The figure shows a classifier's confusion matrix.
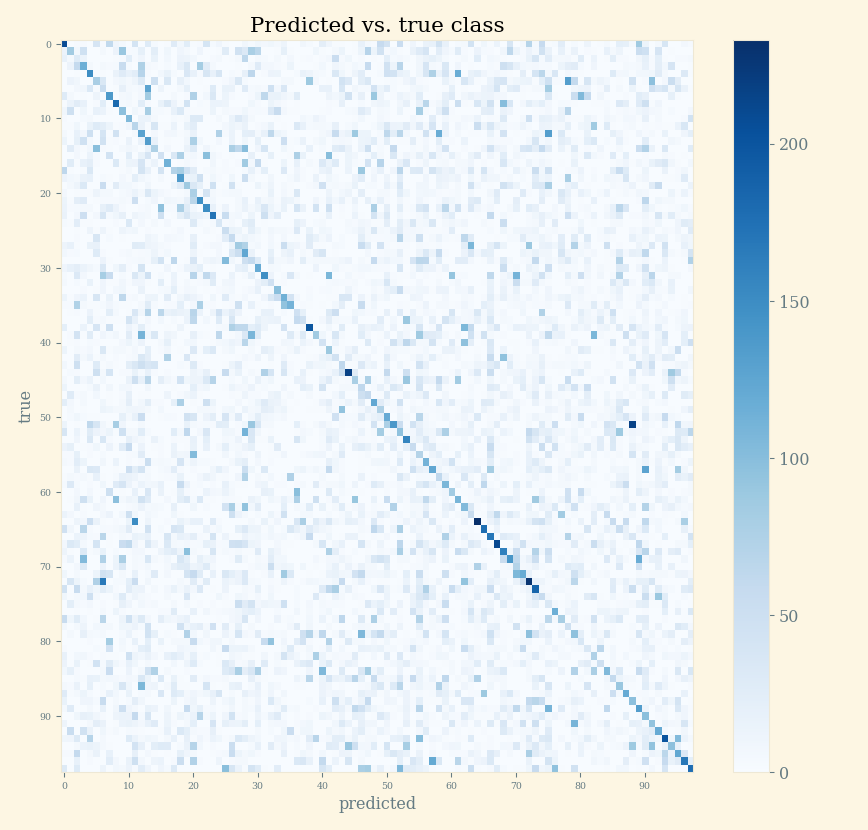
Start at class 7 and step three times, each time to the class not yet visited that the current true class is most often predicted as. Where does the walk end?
70
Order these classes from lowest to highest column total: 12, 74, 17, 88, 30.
17, 88, 30, 74, 12
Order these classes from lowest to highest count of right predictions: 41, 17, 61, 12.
17, 41, 61, 12
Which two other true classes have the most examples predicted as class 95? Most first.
93, 57
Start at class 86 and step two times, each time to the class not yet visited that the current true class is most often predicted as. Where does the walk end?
75
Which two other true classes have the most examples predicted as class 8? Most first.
61, 51
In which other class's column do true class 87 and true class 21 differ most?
65
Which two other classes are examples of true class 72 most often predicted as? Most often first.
6, 62
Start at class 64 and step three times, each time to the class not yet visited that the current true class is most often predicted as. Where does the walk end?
39
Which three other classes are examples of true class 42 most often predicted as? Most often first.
68, 16, 66
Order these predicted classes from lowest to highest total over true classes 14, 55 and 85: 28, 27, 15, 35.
35, 15, 27, 28
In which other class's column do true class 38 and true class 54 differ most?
62
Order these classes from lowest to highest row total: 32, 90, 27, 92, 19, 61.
32, 92, 90, 19, 27, 61
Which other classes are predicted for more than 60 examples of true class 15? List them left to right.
18, 22, 36, 41
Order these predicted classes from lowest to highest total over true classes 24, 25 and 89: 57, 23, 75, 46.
23, 57, 46, 75
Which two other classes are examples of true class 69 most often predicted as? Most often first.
89, 3
